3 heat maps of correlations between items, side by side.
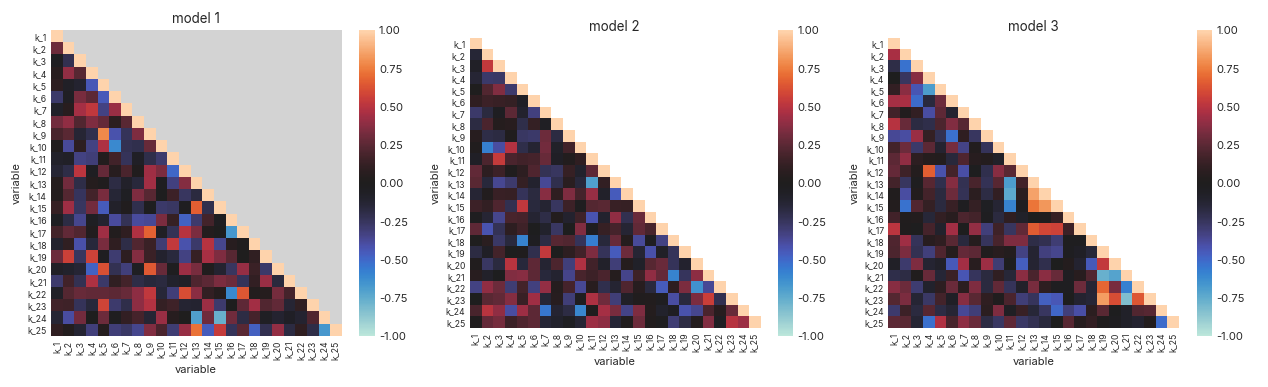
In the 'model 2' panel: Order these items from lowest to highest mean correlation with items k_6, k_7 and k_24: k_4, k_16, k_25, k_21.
k_16, k_4, k_21, k_25
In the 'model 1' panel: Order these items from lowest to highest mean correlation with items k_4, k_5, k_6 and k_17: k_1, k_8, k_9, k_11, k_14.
k_11, k_1, k_14, k_9, k_8
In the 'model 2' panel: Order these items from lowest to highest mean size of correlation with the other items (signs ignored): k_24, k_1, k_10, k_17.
k_1, k_17, k_10, k_24
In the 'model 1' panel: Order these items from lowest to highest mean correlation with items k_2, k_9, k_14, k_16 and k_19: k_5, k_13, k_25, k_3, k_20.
k_3, k_25, k_20, k_13, k_5
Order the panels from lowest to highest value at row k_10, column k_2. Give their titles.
model 2, model 1, model 3
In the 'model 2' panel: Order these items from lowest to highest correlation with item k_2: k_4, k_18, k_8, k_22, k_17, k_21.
k_17, k_4, k_21, k_18, k_8, k_22
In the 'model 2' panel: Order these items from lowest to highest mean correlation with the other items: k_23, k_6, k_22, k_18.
k_18, k_22, k_6, k_23
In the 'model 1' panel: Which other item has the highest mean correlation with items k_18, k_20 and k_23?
k_5
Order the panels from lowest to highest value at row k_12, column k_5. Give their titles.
model 3, model 2, model 1
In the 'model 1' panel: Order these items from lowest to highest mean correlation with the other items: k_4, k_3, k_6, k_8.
k_6, k_3, k_4, k_8
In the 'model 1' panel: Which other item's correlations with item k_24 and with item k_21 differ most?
k_15
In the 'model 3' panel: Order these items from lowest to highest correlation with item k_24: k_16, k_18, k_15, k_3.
k_15, k_16, k_3, k_18
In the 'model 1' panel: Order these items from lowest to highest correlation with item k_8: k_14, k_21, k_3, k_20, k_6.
k_21, k_20, k_6, k_3, k_14
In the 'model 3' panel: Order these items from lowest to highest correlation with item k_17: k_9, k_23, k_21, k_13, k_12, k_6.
k_9, k_23, k_21, k_12, k_6, k_13
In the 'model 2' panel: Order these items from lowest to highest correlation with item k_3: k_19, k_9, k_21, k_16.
k_16, k_9, k_21, k_19
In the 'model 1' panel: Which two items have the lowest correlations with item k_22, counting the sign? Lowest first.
k_16, k_11
